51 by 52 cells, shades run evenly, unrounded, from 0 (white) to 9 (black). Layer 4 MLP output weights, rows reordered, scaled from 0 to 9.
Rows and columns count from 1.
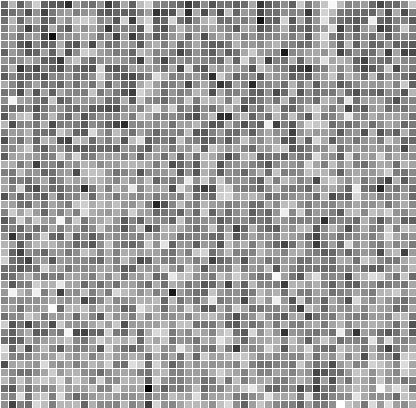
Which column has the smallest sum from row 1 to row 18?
41
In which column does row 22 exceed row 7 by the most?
18
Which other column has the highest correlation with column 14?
9
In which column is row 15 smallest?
44
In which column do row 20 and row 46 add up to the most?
1
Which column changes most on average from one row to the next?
8
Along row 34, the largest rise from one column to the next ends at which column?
35
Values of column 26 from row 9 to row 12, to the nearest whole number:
6 5 3 3
